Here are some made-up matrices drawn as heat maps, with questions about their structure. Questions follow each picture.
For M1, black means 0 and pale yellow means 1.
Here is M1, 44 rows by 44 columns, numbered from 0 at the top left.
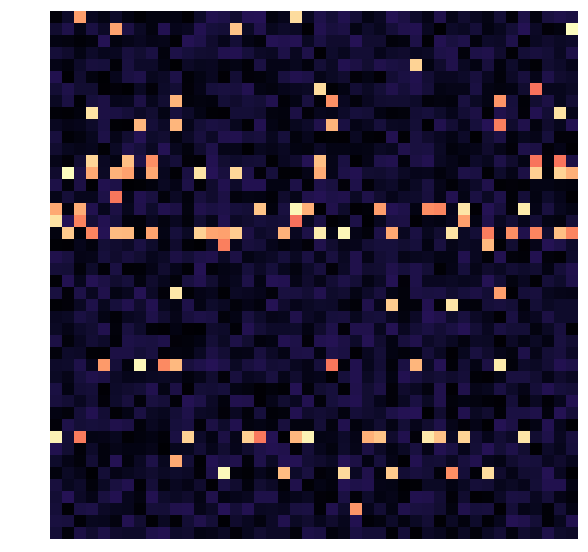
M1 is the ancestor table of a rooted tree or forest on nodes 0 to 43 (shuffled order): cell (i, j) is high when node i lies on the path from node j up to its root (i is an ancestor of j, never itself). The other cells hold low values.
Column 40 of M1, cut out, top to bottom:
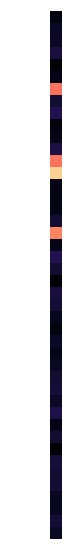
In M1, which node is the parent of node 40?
6
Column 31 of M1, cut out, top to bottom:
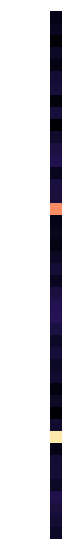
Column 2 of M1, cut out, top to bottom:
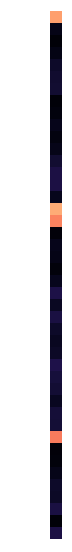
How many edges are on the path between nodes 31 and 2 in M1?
4
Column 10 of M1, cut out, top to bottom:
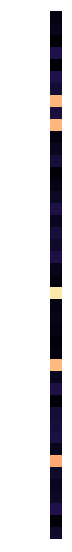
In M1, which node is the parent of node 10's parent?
23
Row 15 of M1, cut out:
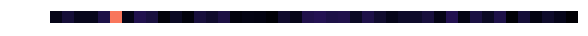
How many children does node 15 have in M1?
1
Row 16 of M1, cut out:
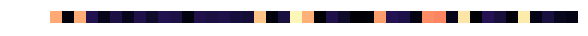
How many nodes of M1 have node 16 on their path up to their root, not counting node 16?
10
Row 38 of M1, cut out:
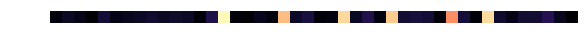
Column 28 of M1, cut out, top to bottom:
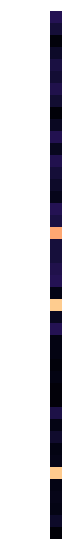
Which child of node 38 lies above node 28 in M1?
24
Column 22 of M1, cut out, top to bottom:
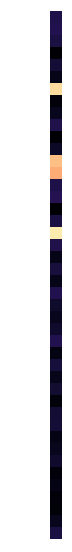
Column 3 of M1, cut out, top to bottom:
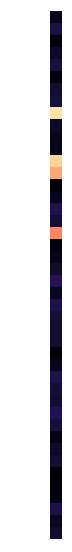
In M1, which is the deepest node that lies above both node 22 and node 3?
12
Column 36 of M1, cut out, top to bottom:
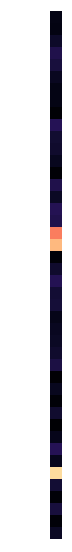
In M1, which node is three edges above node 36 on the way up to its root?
18
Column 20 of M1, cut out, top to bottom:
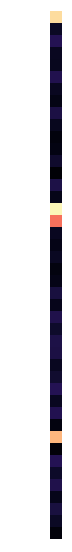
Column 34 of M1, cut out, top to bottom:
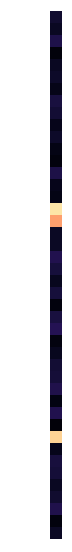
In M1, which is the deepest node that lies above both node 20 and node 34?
17
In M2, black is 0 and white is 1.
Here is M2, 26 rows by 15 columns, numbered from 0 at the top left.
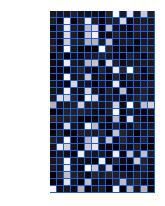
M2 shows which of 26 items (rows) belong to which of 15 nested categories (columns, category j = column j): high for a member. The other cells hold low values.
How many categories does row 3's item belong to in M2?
3
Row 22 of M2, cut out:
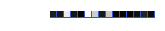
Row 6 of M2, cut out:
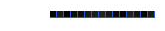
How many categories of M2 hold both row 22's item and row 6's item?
0
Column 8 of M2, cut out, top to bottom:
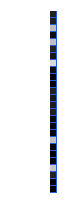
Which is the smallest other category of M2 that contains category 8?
6
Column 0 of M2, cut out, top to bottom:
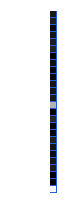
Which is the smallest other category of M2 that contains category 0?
4
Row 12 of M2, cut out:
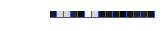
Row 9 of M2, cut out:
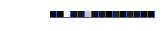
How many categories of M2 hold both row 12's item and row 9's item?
2
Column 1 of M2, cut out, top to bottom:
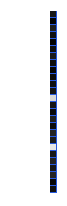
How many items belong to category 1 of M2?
2
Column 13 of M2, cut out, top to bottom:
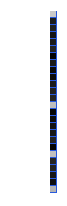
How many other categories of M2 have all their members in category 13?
3
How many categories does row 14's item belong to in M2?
1
